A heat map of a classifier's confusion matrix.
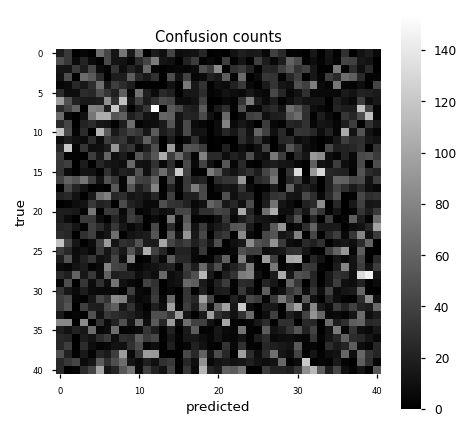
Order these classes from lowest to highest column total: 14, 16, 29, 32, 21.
29, 21, 32, 16, 14
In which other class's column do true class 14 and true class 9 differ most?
32
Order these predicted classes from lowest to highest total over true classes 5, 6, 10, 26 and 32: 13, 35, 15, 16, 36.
15, 35, 13, 16, 36
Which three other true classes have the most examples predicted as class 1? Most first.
12, 34, 16
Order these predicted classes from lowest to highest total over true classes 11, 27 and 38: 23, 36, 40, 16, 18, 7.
40, 16, 7, 18, 23, 36
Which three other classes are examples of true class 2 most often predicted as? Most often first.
20, 35, 11
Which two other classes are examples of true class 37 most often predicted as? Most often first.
30, 10
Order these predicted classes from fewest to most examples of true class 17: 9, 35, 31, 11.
31, 11, 35, 9
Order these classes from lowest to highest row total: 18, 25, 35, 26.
35, 18, 25, 26
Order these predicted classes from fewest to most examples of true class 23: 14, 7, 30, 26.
26, 14, 7, 30
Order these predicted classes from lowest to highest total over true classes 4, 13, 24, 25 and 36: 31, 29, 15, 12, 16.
29, 31, 15, 12, 16
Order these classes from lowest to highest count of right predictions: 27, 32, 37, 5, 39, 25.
39, 25, 5, 37, 27, 32
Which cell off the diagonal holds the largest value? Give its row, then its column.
7, 12
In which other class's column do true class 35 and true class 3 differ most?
36
